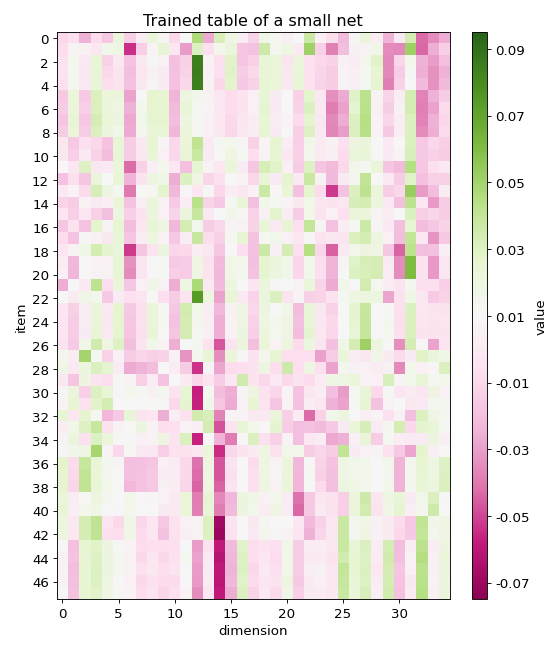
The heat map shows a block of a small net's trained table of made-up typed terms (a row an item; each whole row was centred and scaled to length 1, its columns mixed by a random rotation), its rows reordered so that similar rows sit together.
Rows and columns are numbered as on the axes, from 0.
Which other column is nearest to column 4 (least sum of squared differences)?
20
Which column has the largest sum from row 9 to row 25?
31
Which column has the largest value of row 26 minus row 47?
12
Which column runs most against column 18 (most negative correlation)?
6
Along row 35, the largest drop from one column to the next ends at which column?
14
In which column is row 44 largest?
32
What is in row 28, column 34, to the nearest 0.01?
0.03
